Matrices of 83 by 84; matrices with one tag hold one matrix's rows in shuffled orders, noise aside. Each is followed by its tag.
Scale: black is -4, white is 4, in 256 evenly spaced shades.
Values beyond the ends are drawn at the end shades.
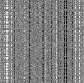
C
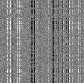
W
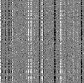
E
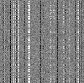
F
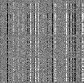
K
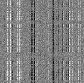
W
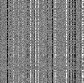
K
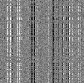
W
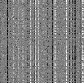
K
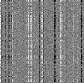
E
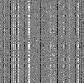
F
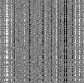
C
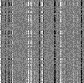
E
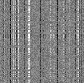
F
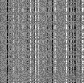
K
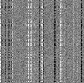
E
